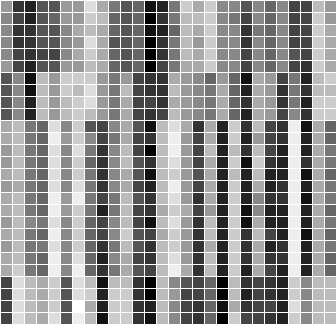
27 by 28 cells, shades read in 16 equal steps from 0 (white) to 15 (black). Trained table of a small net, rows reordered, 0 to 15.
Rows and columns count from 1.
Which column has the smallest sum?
7
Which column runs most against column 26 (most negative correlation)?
22
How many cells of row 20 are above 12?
3
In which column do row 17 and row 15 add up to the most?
26
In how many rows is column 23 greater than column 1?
22
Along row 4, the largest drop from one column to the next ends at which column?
27
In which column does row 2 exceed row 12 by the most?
25
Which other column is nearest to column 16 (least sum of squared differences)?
18
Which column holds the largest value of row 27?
19
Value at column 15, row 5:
8
